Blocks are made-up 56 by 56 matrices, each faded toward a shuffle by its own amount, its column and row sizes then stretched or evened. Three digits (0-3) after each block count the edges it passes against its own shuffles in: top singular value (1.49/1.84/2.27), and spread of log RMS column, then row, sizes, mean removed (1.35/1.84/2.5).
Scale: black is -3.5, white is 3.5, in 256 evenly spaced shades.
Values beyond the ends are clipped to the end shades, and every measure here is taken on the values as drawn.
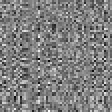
3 3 1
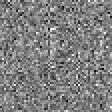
2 1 0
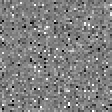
0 2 0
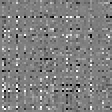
2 3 3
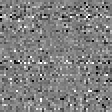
1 1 3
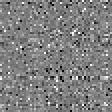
2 1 1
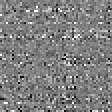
1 1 3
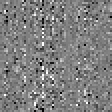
0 3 1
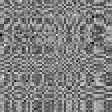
3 1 0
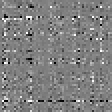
2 3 3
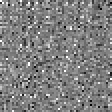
1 1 1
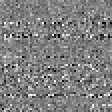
1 1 3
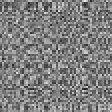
3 1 1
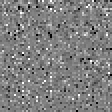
0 1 1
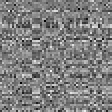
3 0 3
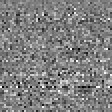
0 0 3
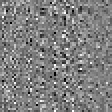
2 3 0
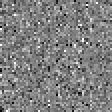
0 2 0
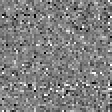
0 1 2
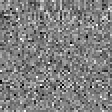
2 0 1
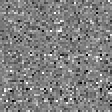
0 1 2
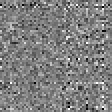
2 2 2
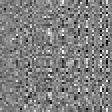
3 3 0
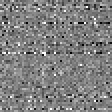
2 0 3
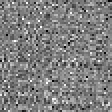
2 0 0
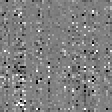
1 3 2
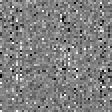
0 3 1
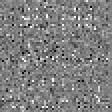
1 2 2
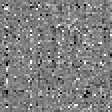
1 2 2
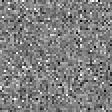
0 0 1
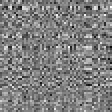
3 1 3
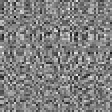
3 1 3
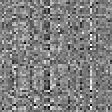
3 3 1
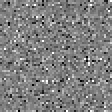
0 1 2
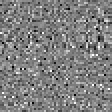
2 0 1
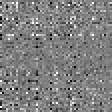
2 2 3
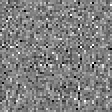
2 1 1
